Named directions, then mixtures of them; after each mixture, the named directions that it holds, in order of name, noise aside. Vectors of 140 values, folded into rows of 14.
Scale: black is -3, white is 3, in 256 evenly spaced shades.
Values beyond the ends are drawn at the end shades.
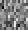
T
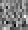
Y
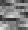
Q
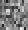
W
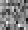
T, W, Y.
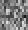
T, W, Y.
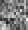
Q, T, Y.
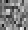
W.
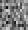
W, Y.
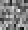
Q, T, W.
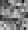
Q, W.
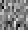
T.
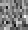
Y.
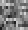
Q, W, Y.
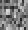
W.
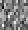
T, W.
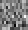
Y.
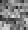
Q, W, Y.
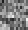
Q, T, Y.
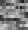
Q.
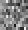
T, W.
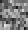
Q, W, Y.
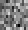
T, W.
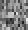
Q, T, Y.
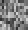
Q, T, Y.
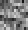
Q, T, W.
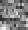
Q, Y.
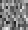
W, Y.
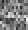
Q, T, Y.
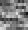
Q.
